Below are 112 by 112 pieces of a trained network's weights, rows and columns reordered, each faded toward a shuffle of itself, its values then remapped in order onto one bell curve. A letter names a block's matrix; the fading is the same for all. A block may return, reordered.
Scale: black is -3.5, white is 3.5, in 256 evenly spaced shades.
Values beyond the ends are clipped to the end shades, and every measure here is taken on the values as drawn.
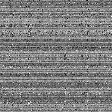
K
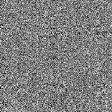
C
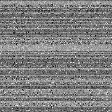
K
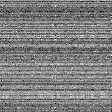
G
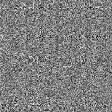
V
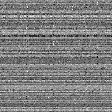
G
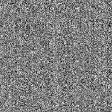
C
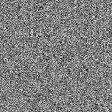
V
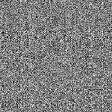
C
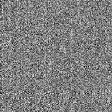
C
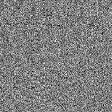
V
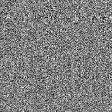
V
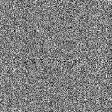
V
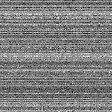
G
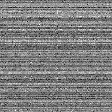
G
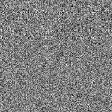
V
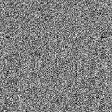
V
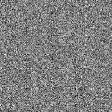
V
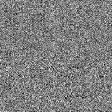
V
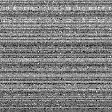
G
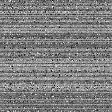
K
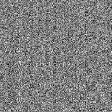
C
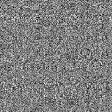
C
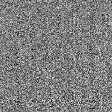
V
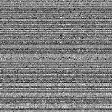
G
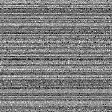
G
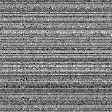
G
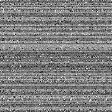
K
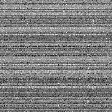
G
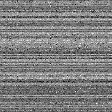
G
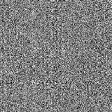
C
